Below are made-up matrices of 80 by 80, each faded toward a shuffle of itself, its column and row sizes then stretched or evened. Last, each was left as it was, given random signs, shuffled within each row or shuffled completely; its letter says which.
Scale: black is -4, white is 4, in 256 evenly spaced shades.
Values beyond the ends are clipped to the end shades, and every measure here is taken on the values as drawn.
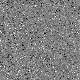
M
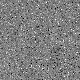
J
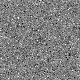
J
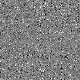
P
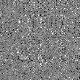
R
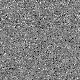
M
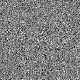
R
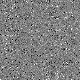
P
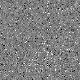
R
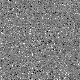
M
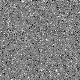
M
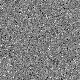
J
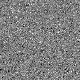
M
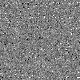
M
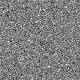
J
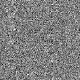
R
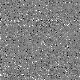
P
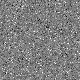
J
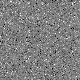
J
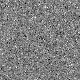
J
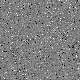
J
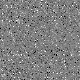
P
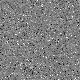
J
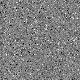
M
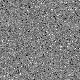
J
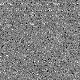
M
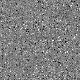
P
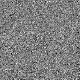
P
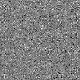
R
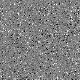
P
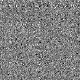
R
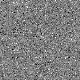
P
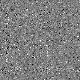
P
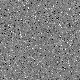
J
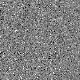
P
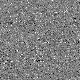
M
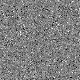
M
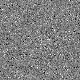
M
